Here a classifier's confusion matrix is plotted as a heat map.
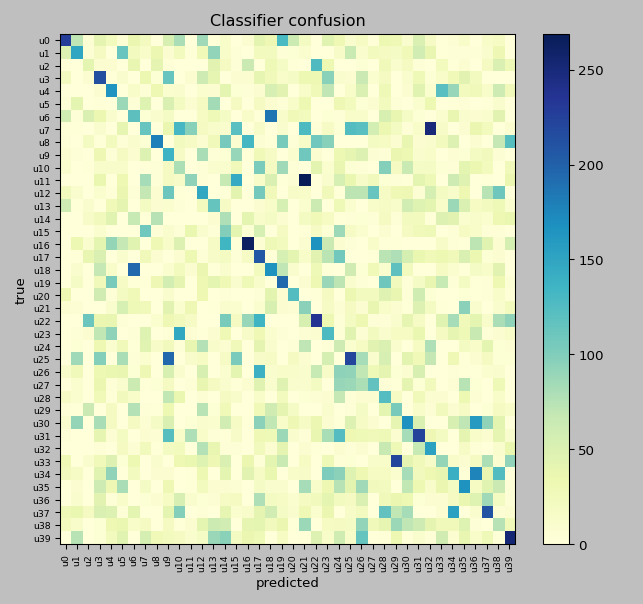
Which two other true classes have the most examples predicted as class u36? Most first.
u34, u30
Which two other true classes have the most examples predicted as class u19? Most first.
u0, u8
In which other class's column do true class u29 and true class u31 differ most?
u24
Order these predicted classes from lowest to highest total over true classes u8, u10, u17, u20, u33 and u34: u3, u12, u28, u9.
u9, u12, u3, u28
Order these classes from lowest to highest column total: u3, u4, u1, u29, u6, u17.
u1, u6, u4, u29, u3, u17
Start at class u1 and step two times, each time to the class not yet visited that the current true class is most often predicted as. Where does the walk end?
u13
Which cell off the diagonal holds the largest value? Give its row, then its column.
u11, u21
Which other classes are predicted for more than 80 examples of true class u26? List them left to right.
u17, u24, u25
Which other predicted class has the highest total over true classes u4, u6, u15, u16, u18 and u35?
u14
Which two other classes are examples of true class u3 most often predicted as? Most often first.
u9, u23
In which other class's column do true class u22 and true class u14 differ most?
u17
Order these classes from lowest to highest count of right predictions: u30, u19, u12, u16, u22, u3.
u12, u30, u19, u3, u22, u16
